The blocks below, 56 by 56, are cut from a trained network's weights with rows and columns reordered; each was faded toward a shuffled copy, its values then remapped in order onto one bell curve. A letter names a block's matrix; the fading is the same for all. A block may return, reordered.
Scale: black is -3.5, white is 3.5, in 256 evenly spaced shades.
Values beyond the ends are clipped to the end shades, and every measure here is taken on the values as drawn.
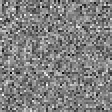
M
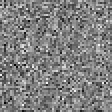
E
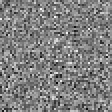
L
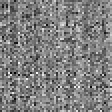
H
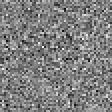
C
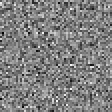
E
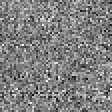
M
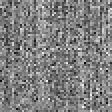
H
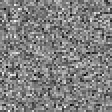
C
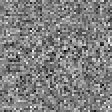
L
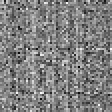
H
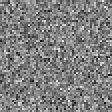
M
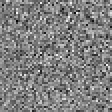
E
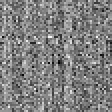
H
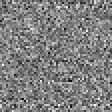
C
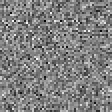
M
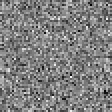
L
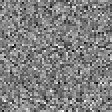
M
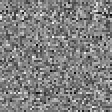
C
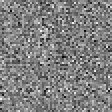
M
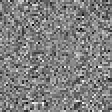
E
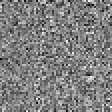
E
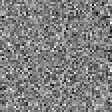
L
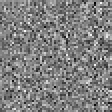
E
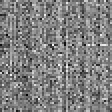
H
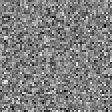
E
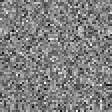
M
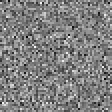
M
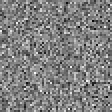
L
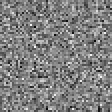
E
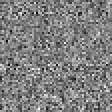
C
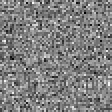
L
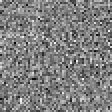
L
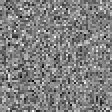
E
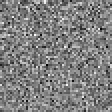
M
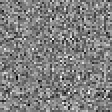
E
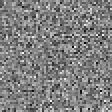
M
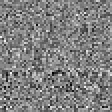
C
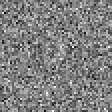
L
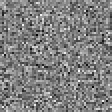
L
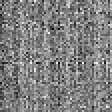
H
